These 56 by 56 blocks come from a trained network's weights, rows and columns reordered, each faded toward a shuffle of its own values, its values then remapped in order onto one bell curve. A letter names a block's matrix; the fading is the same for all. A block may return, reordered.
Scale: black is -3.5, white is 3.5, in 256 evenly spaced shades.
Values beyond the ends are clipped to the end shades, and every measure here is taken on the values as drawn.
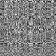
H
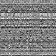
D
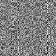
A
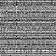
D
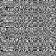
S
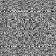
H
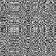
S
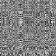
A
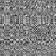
S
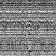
D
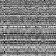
D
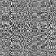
A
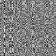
A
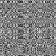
S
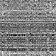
D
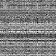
D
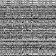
D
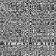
A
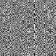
A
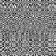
S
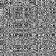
H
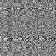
H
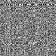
H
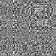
A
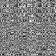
H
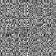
A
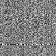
H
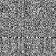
H
